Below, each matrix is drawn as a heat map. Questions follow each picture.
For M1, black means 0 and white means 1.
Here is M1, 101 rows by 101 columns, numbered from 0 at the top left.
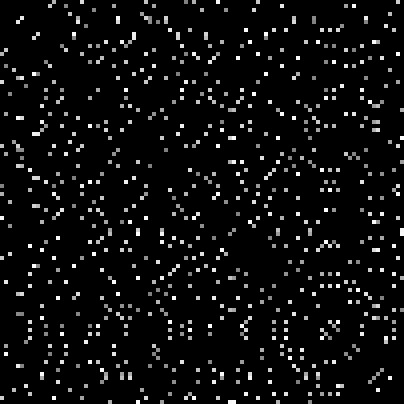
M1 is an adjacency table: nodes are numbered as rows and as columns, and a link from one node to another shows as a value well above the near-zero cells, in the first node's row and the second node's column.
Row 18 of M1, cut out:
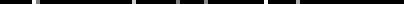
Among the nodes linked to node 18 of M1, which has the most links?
node 74
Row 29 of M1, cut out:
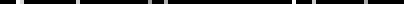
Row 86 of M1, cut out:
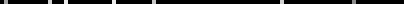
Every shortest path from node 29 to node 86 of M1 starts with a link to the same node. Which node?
node 4
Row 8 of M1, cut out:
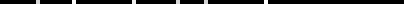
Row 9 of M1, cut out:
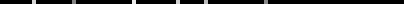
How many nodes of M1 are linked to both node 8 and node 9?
5
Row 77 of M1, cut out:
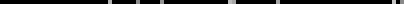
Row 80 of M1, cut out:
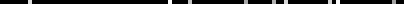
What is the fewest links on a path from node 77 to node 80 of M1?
2
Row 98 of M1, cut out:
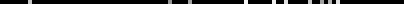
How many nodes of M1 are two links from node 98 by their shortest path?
8
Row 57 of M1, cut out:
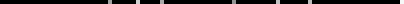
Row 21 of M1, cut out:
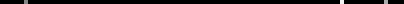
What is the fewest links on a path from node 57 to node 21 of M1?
5
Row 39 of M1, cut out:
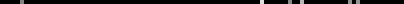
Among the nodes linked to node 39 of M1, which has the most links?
node 5
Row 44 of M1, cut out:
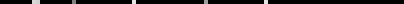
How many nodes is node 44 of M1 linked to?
6
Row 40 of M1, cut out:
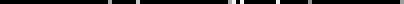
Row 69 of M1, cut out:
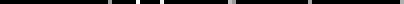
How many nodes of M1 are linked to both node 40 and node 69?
6
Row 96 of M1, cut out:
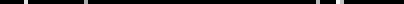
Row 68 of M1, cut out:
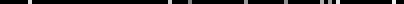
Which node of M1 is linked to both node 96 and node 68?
node 84
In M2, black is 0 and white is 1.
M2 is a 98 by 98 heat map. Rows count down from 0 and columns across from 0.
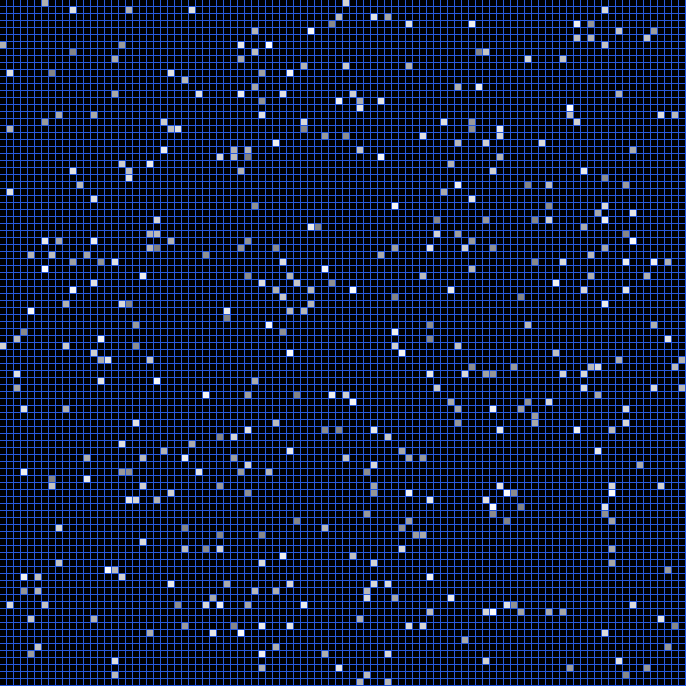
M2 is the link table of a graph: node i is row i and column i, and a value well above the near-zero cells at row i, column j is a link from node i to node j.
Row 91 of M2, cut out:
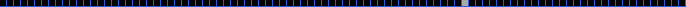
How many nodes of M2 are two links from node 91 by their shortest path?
2
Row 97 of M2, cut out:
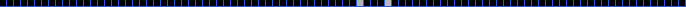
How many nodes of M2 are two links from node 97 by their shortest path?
8
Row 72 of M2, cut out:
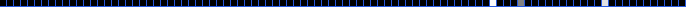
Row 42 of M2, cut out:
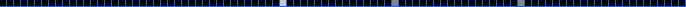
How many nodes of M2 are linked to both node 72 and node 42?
1
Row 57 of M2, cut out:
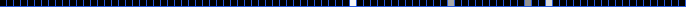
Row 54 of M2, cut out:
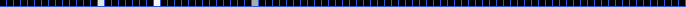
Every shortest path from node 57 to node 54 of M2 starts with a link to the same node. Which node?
node 78
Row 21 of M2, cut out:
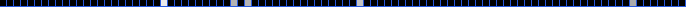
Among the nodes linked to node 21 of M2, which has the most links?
node 35
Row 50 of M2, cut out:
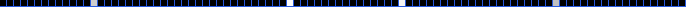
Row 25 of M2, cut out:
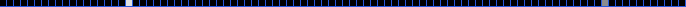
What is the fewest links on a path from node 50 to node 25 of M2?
5
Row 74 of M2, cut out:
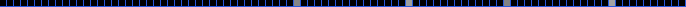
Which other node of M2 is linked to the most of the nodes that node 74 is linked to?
node 70
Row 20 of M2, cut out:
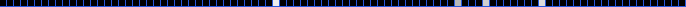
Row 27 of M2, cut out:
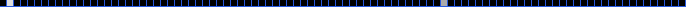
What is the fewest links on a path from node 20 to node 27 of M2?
5
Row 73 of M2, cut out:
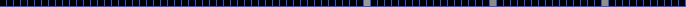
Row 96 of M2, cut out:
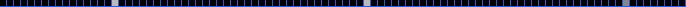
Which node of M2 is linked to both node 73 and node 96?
node 52
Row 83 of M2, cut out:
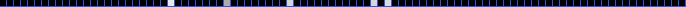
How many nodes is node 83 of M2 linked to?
5
